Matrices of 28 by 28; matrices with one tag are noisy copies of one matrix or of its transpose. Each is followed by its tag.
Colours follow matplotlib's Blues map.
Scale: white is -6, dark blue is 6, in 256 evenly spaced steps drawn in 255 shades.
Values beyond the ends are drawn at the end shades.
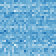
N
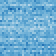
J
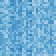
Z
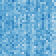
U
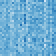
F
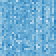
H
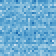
N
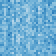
J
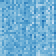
H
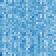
N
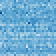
Z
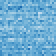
J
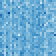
N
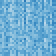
F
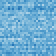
J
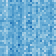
Z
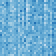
F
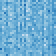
F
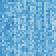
U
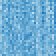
H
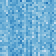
Z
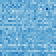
F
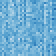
F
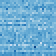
F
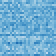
H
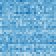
U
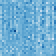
H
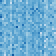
N
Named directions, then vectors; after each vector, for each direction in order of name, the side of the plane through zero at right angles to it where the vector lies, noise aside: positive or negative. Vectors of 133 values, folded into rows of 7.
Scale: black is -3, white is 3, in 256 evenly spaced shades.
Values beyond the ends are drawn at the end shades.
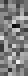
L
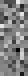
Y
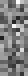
negative, positive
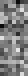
positive, negative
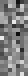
positive, negative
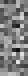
positive, positive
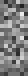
positive, positive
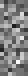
positive, positive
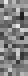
negative, negative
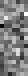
negative, negative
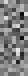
negative, negative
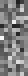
positive, negative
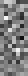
negative, negative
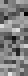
positive, positive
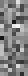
negative, positive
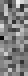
negative, positive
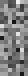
negative, positive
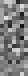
negative, negative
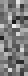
negative, positive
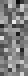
positive, negative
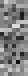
negative, negative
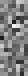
negative, positive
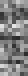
negative, positive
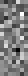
positive, positive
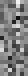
negative, positive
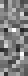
positive, positive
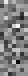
negative, negative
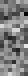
positive, positive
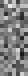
negative, negative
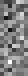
positive, positive
